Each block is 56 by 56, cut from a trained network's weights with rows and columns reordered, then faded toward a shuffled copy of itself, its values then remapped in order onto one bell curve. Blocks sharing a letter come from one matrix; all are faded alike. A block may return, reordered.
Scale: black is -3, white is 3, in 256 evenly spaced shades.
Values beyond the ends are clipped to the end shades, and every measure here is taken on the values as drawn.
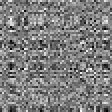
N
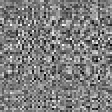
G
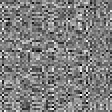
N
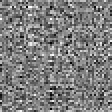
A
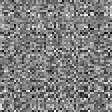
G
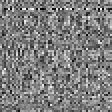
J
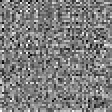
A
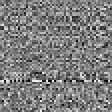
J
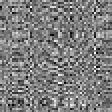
N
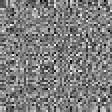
N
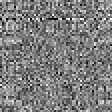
J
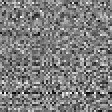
J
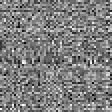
A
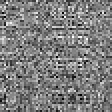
A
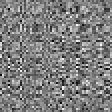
N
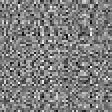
N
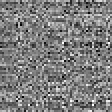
A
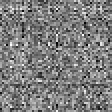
A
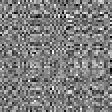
G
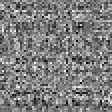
A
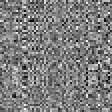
N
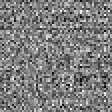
A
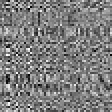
N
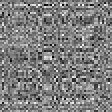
N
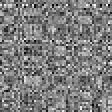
N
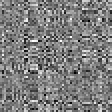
G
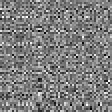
G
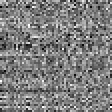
A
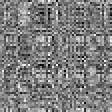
N
